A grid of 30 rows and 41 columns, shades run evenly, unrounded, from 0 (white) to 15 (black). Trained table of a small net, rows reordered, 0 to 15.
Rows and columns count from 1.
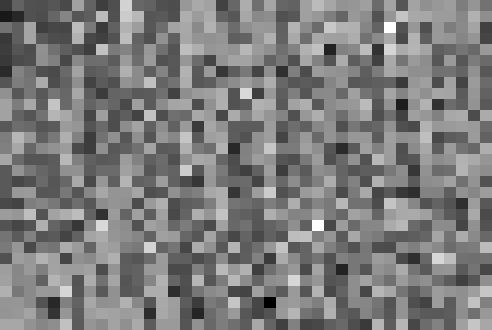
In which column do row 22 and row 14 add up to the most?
20
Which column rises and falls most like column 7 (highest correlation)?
28
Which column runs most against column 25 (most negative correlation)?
36
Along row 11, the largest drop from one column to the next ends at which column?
13
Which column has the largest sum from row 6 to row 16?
8
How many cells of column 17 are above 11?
4
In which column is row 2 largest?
1
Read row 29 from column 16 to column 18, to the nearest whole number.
10 13 9
